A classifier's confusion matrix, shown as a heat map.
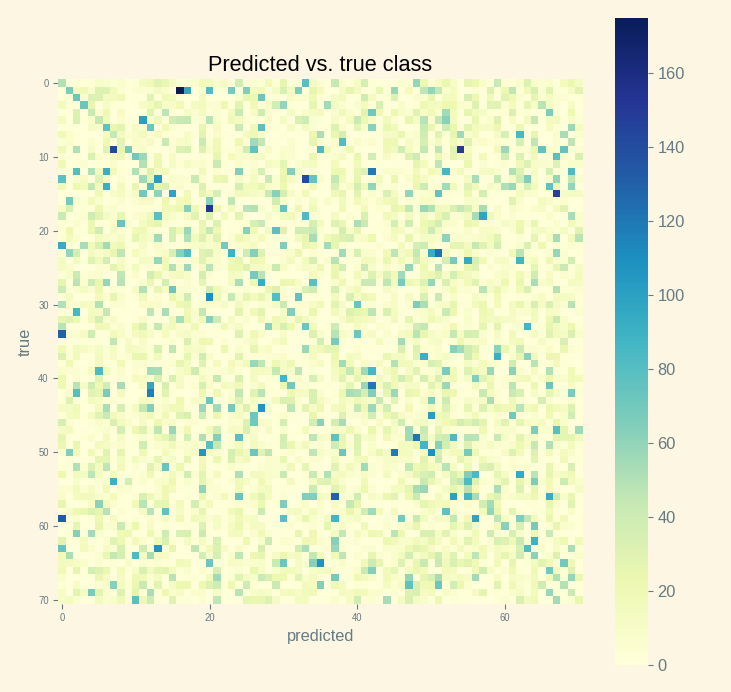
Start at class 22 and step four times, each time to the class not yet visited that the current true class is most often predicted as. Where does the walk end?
13
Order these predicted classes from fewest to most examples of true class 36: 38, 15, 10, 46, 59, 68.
38, 10, 68, 46, 15, 59
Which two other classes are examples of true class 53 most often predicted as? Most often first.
62, 56
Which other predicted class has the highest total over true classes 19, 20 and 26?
8
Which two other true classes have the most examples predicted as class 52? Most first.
12, 58
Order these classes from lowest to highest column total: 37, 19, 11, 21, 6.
21, 11, 6, 19, 37
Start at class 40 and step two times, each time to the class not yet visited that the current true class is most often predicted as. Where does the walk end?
48
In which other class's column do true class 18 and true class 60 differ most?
57
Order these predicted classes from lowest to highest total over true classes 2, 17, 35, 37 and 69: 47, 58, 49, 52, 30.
58, 52, 47, 30, 49
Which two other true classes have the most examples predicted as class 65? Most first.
9, 3
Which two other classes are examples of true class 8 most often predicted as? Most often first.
38, 26
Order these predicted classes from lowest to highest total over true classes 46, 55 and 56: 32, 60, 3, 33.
32, 3, 60, 33
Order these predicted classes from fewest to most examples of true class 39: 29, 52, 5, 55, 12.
55, 29, 12, 52, 5
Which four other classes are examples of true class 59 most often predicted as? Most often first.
0, 56, 37, 30
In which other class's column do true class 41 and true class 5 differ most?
42
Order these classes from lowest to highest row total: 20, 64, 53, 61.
61, 20, 53, 64
